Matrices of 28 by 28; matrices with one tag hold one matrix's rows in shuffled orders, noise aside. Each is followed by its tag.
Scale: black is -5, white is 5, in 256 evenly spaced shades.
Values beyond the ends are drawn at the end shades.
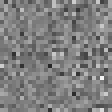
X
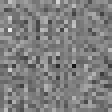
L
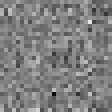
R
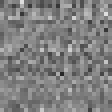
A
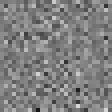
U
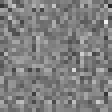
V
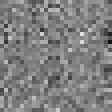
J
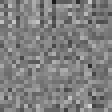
R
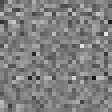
V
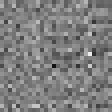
R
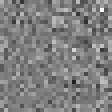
X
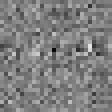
R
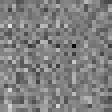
L
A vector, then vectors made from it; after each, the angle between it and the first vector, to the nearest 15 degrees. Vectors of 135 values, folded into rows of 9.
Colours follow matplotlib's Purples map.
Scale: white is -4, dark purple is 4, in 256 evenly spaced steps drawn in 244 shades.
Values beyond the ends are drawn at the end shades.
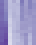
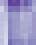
135 degrees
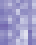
75 degrees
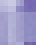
75 degrees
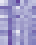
120 degrees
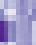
60 degrees
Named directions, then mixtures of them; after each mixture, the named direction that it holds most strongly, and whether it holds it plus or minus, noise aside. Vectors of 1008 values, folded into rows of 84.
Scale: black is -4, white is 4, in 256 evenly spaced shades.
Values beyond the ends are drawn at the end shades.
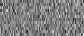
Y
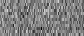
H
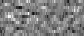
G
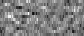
G, plus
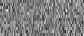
Y, plus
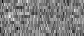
G, plus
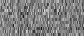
H, plus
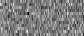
Y, minus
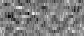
G, minus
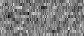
G, minus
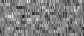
G, plus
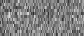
H, minus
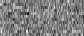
H, plus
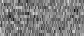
G, minus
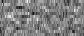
G, plus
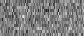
H, minus
